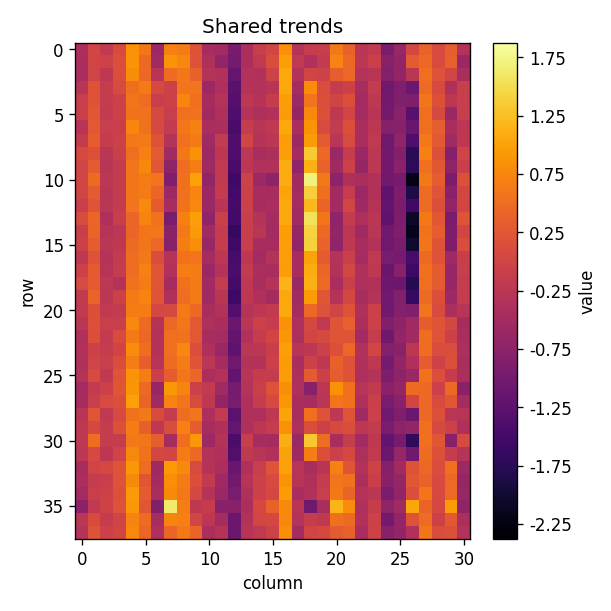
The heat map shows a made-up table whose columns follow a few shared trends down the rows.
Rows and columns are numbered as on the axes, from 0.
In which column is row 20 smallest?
12
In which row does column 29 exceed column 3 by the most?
35
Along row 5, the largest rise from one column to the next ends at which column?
27
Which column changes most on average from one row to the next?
26
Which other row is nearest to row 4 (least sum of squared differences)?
20
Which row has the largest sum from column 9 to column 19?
13
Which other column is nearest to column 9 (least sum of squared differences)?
5
